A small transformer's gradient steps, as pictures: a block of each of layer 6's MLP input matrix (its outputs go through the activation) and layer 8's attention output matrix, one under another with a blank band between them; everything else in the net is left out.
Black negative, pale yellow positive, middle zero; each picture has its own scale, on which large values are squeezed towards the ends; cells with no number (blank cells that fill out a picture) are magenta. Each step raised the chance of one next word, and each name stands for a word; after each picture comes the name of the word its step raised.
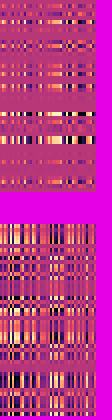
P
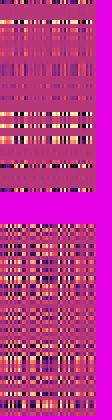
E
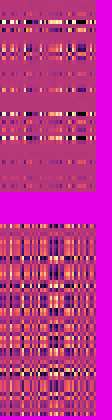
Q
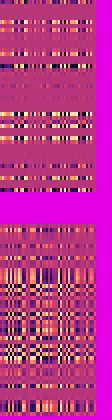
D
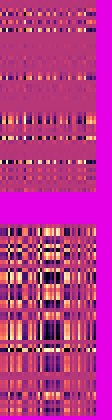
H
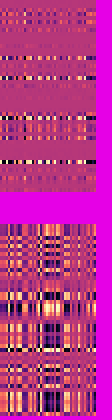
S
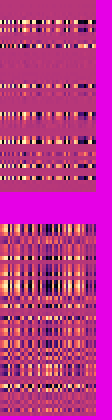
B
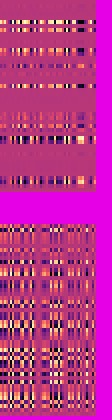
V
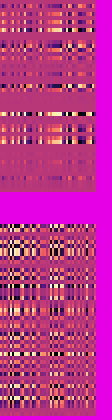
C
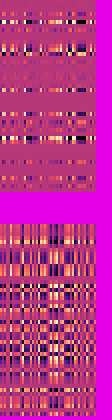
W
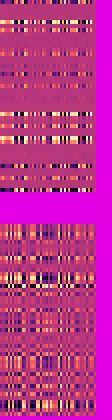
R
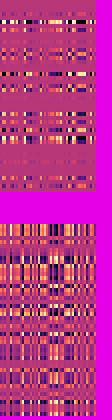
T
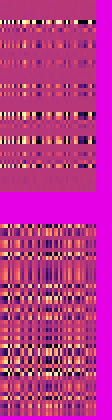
Q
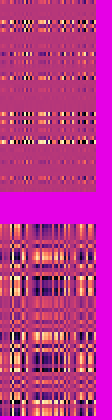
T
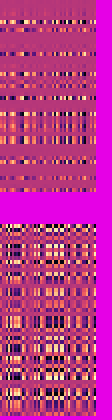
E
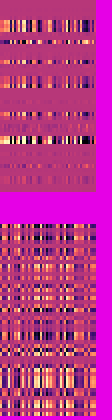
P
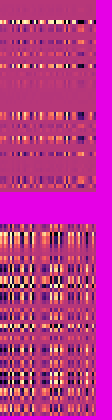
R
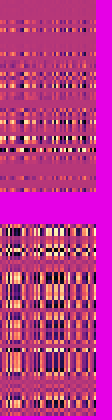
H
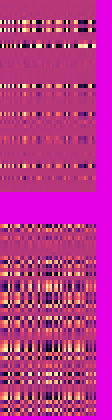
V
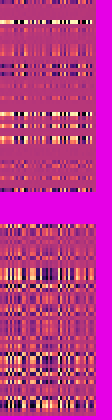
Q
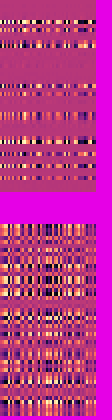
T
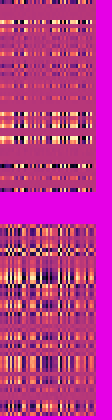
H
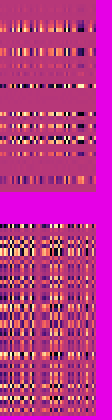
C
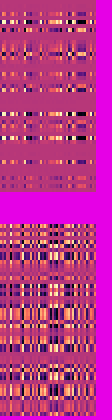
E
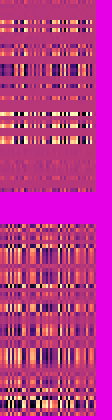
C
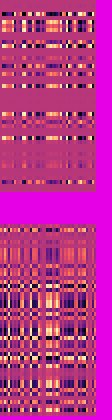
D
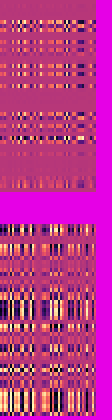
S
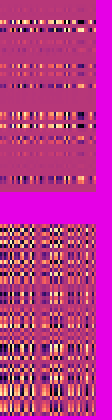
E
